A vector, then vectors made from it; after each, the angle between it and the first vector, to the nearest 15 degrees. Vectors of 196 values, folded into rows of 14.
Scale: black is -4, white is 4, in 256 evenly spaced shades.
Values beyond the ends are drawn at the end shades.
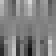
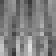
150 degrees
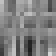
30 degrees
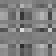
90 degrees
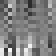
135 degrees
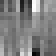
105 degrees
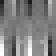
165 degrees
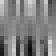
15 degrees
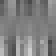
165 degrees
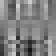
30 degrees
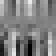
15 degrees
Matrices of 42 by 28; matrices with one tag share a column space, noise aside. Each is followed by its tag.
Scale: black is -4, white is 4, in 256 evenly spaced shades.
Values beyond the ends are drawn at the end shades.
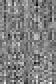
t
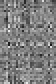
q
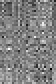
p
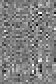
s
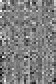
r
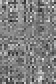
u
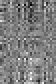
u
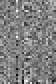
r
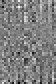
u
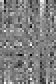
q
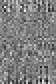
u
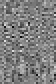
s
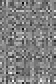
r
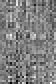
t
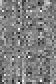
r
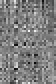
q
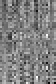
t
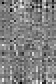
u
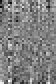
u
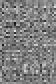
s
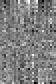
q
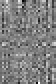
q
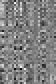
p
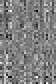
t
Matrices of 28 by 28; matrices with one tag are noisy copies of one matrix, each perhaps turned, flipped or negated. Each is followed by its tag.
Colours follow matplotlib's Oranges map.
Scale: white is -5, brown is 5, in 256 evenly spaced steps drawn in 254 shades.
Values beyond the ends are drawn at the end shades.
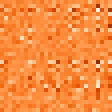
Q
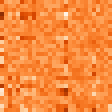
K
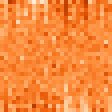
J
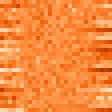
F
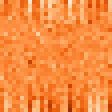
F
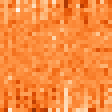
J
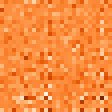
Q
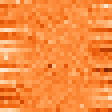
F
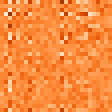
Q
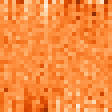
J
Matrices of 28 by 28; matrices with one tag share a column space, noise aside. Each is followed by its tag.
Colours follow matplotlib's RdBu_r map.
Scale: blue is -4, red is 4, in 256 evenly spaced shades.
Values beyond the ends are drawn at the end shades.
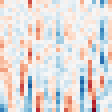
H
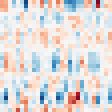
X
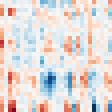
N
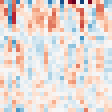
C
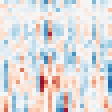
H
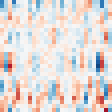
X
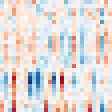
N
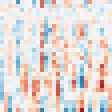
H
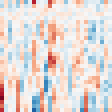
H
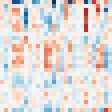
C
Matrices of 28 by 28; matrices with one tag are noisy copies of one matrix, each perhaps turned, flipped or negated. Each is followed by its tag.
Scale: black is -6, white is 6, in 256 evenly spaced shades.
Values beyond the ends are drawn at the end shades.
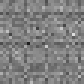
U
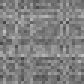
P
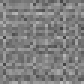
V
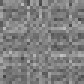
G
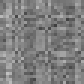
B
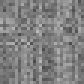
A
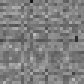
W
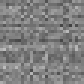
W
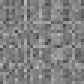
W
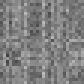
A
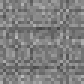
P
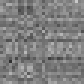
A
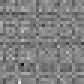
U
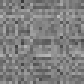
P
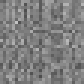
W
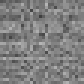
W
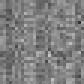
B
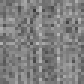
A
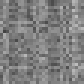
B
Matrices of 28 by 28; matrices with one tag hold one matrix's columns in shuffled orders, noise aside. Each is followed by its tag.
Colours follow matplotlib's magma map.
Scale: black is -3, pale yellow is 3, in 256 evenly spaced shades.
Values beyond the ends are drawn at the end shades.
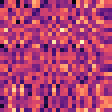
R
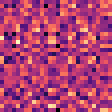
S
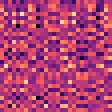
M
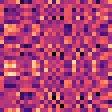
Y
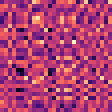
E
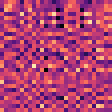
M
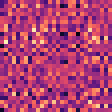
S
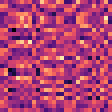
E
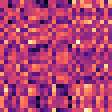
R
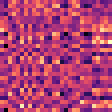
S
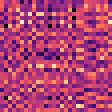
M
